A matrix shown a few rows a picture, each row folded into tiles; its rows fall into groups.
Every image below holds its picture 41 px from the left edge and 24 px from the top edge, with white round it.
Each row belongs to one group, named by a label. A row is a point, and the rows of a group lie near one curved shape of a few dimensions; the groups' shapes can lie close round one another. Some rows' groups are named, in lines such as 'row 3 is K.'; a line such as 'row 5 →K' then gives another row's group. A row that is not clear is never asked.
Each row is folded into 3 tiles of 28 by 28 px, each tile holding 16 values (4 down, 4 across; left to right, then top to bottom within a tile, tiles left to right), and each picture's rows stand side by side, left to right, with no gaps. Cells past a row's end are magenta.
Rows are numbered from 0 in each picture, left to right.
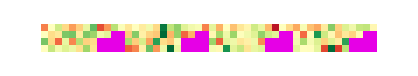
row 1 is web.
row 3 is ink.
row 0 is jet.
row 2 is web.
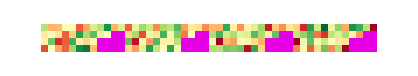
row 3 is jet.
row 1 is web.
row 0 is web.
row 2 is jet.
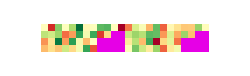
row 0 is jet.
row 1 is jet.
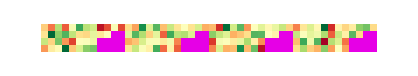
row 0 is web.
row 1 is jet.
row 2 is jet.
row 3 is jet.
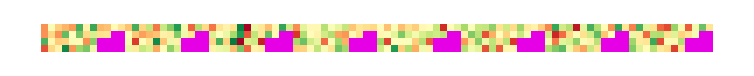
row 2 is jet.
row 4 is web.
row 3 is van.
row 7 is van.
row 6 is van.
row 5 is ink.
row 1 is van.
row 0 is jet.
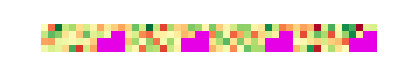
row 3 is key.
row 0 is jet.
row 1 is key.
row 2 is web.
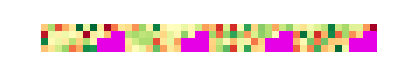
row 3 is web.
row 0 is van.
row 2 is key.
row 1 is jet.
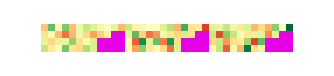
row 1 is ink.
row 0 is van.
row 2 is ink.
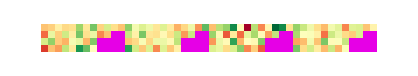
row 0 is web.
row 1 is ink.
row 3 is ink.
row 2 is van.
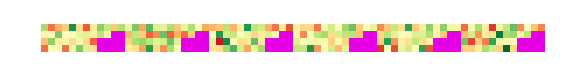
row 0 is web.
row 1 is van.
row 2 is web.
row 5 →web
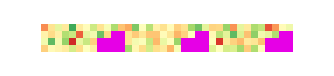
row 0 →jet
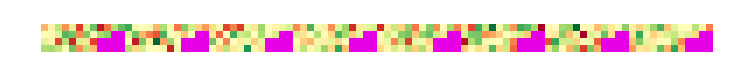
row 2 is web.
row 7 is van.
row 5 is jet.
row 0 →jet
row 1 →ink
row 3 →jet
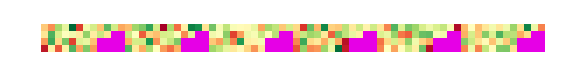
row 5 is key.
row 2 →ink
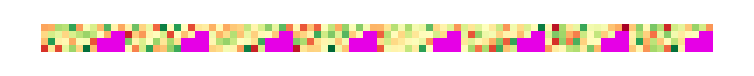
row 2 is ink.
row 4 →van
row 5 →ink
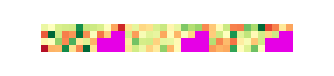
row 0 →web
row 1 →ink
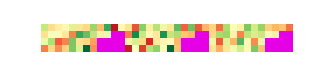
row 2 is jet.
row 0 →web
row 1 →web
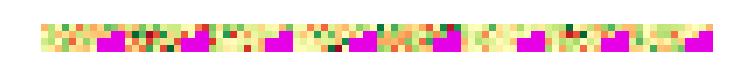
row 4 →ink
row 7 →van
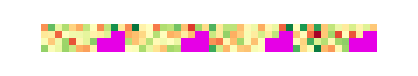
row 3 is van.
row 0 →van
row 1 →van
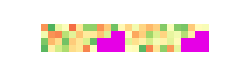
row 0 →van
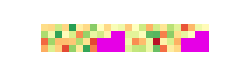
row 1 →jet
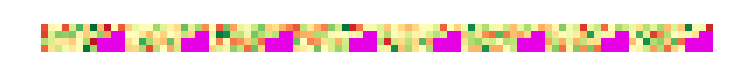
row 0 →van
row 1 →ink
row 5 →van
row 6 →jet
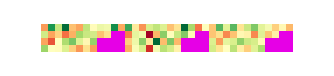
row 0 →van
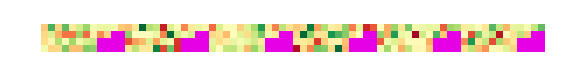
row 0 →van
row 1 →jet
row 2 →van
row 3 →web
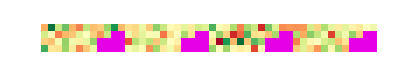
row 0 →van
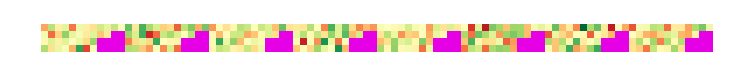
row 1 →ink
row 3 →jet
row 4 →ink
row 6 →van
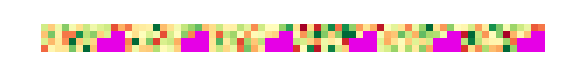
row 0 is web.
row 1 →jet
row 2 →ink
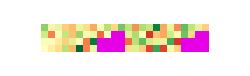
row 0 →ink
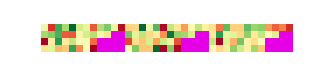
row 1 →jet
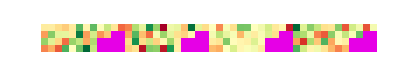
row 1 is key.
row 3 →ink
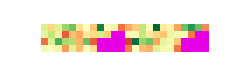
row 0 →ink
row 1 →jet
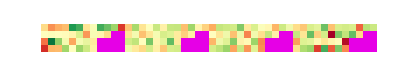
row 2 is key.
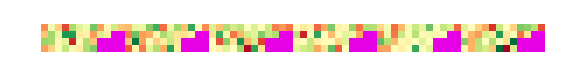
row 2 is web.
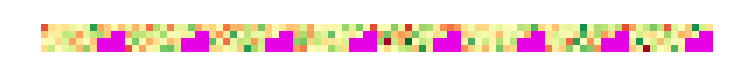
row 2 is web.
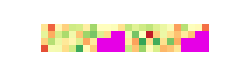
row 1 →ink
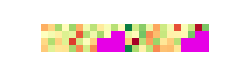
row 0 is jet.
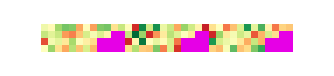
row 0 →ink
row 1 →jet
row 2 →van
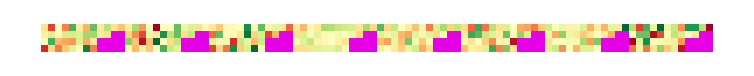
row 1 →web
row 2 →web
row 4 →ink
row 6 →ink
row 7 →jet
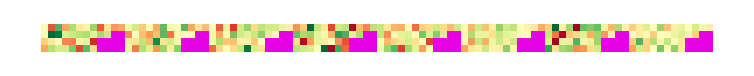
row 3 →jet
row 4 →web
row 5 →jet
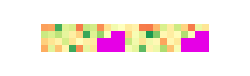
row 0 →jet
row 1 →web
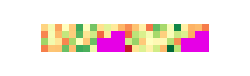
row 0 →web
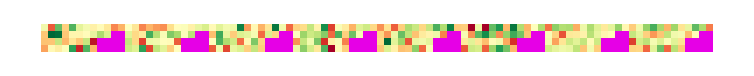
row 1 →web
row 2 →van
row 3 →jet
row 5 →key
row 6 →van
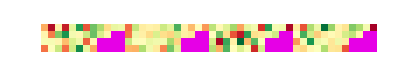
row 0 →key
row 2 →ink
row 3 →jet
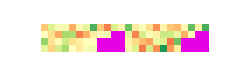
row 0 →van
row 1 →ink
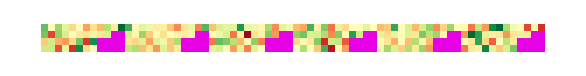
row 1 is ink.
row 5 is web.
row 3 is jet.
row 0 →ink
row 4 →jet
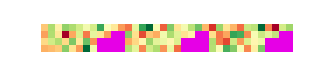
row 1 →van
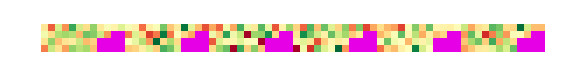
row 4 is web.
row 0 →key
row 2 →key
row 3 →web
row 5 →web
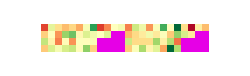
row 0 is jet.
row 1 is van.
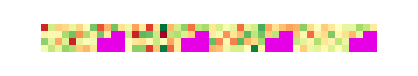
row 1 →key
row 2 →web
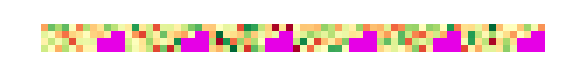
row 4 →ink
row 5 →van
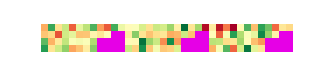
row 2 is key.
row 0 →van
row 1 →ink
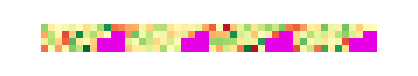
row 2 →ink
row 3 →key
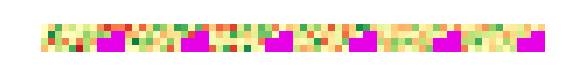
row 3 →van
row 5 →web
